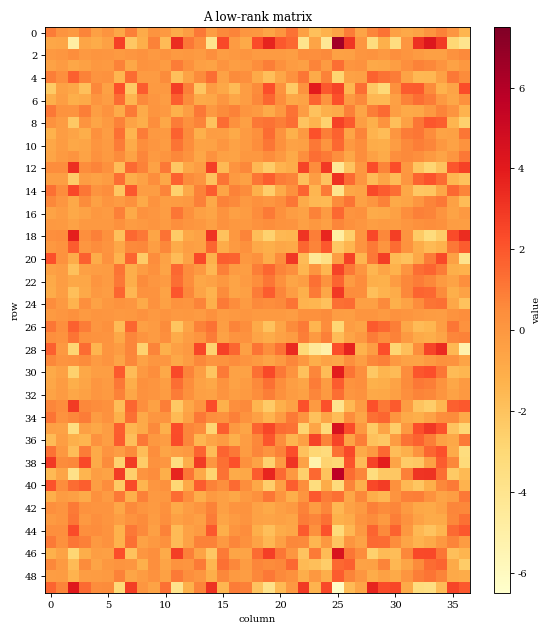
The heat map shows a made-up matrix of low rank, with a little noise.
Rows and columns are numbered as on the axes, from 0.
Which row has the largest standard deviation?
1
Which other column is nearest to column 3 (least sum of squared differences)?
0
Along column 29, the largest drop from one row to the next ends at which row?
39
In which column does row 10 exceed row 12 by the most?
25
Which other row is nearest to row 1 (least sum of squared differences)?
35
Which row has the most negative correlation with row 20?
11
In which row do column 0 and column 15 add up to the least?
5
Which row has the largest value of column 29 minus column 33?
49
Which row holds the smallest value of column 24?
28
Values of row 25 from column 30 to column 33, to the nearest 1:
0 0 0 0
